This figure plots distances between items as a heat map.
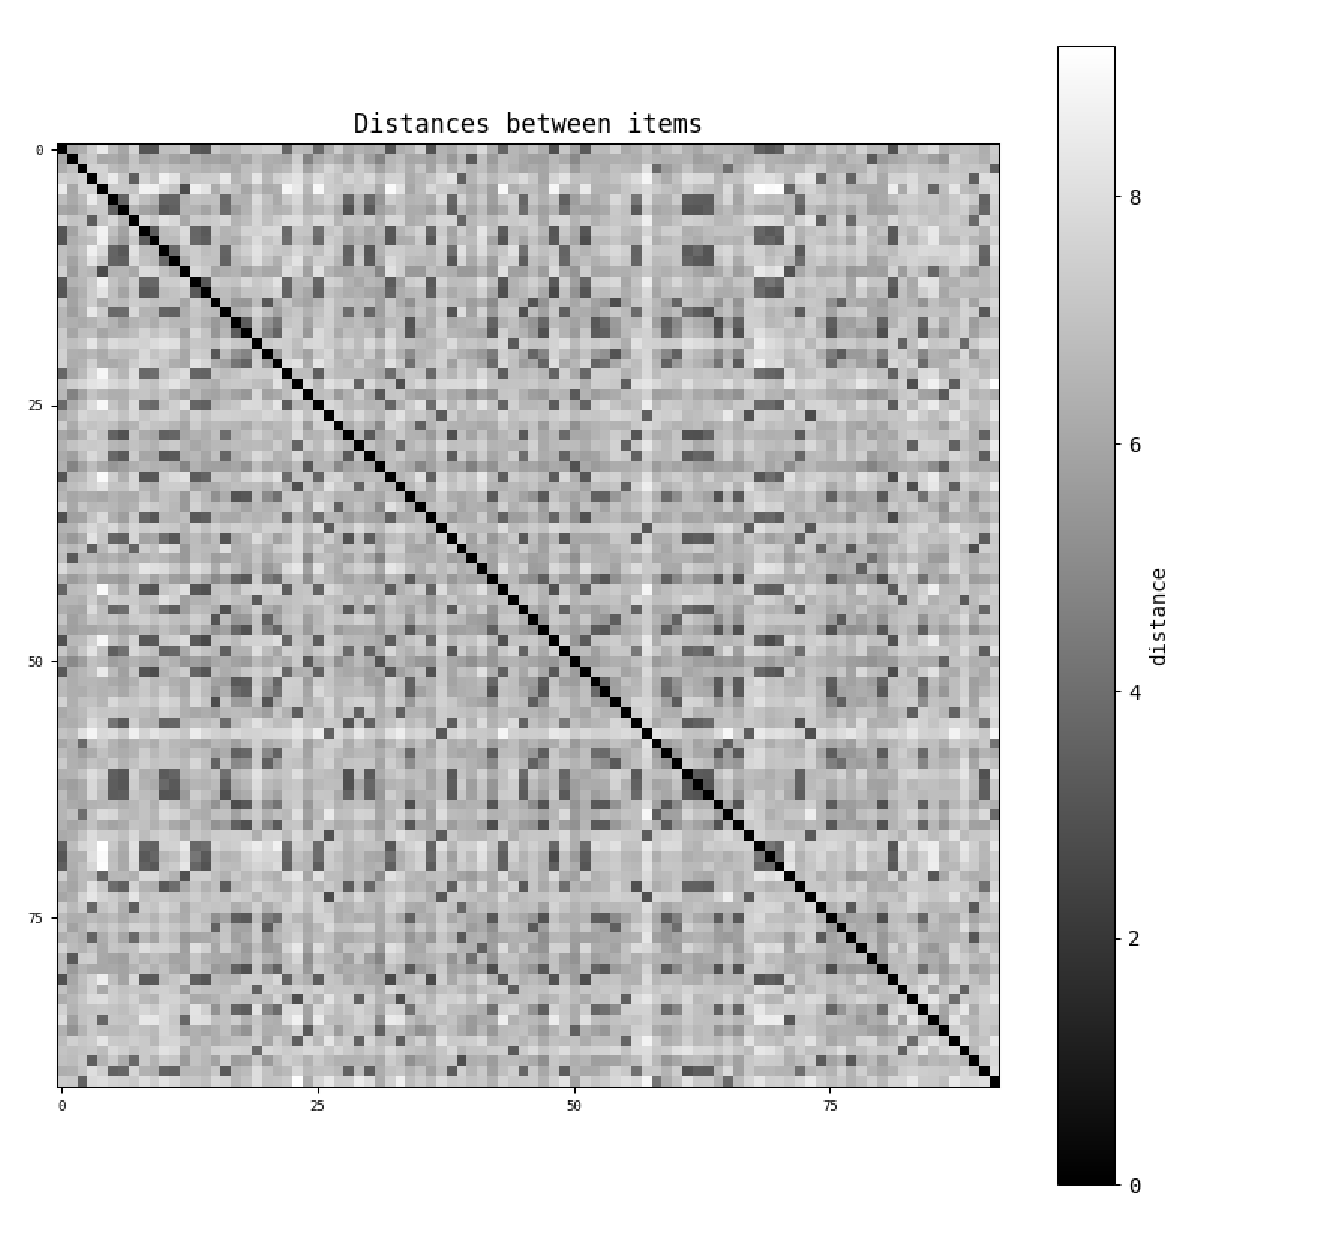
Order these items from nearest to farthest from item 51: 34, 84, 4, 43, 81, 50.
81, 43, 50, 34, 84, 4
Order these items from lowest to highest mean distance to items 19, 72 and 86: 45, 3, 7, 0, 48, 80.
45, 80, 0, 48, 7, 3
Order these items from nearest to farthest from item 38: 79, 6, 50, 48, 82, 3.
6, 79, 50, 48, 82, 3
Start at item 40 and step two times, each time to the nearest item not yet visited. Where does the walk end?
79
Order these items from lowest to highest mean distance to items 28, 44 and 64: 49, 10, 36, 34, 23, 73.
34, 36, 49, 10, 73, 23
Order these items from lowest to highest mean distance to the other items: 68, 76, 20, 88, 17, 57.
17, 20, 76, 68, 88, 57
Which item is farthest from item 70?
4
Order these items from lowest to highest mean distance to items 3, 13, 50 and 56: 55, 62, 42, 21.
62, 42, 55, 21
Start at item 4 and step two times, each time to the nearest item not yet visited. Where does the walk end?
71
